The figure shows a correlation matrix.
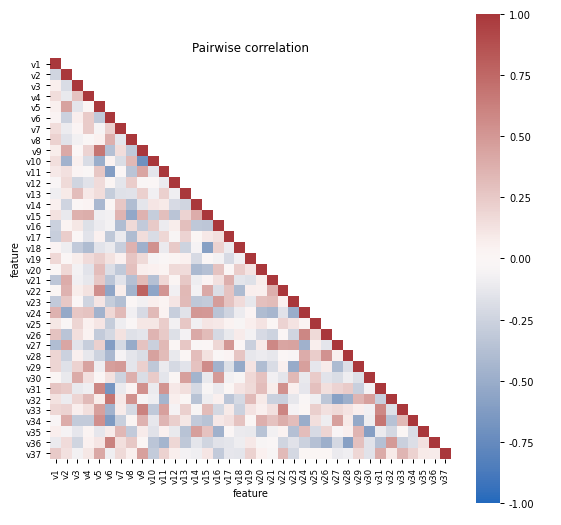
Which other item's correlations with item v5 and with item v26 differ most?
v24
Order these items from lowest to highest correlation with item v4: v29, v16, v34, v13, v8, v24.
v34, v16, v8, v13, v24, v29
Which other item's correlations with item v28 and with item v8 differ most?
v32
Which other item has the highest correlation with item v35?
v14
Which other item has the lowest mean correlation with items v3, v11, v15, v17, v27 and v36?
v8
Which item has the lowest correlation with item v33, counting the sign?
v6
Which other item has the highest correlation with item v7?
v29
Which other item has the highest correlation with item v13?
v30
